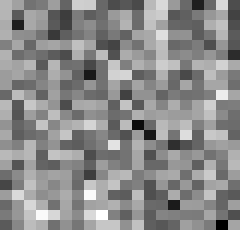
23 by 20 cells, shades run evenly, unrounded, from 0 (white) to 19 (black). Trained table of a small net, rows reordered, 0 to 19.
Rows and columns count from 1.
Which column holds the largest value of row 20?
13
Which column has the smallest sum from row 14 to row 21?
3
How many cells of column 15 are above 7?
17
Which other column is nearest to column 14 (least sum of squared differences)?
1
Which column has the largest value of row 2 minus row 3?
8
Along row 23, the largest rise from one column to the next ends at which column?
19
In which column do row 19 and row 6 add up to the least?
9
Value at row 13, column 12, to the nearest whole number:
18
